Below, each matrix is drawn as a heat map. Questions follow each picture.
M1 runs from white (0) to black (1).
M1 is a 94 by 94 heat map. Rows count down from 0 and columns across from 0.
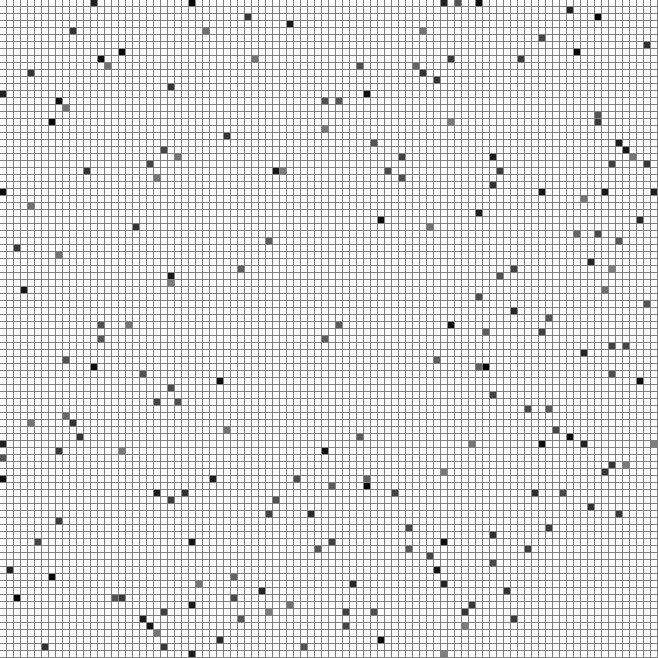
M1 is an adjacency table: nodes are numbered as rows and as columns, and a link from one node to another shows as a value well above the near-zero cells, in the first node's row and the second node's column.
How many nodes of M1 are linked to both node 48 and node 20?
0
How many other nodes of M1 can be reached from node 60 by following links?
3
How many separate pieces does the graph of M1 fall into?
11
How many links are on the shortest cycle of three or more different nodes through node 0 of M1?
4
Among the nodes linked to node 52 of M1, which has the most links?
node 68
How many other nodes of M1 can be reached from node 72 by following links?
2
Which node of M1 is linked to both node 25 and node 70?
node 22
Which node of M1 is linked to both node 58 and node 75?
node 78
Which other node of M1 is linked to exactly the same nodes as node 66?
node 49
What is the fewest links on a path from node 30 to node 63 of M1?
3
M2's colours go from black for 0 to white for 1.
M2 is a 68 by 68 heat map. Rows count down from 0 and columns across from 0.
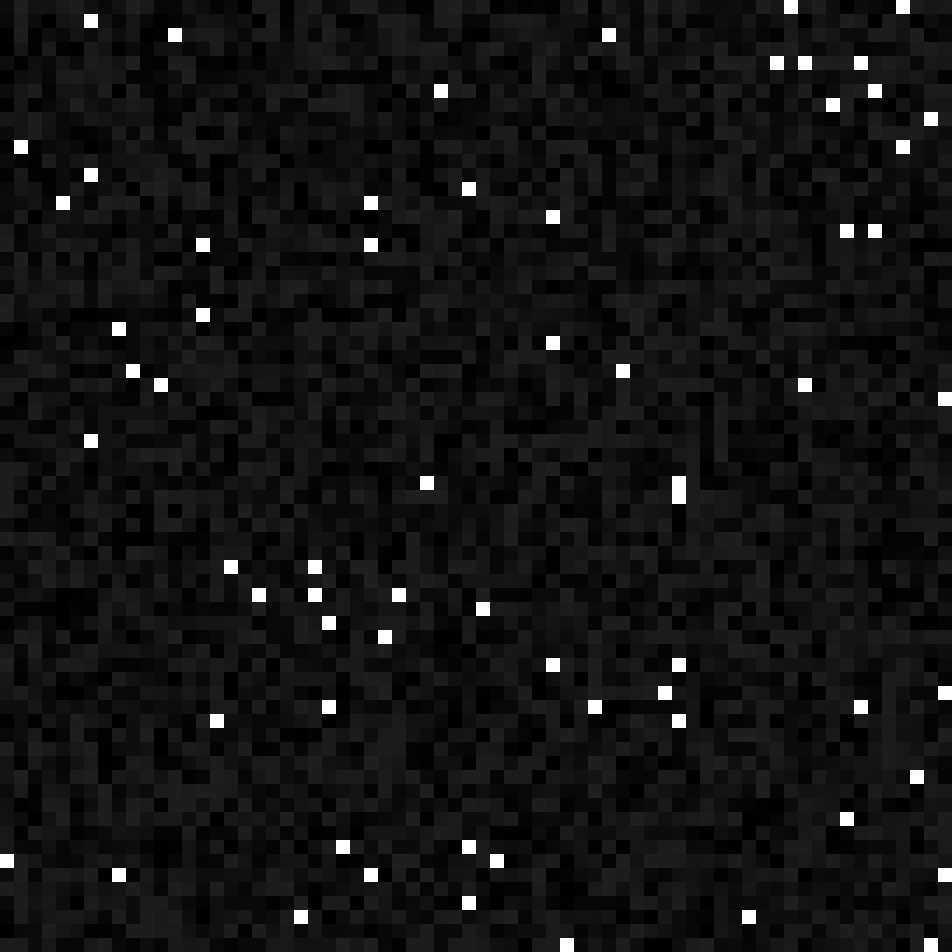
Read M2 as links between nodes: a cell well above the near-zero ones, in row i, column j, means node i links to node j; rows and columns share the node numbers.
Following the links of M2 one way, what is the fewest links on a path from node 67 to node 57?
5
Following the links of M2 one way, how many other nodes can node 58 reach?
4
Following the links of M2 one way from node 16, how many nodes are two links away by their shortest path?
5
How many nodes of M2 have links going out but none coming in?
10
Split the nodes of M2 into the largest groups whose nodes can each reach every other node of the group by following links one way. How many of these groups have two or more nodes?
2
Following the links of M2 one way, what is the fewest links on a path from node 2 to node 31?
3
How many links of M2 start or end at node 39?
3
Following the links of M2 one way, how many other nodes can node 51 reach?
3
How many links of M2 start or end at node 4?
4
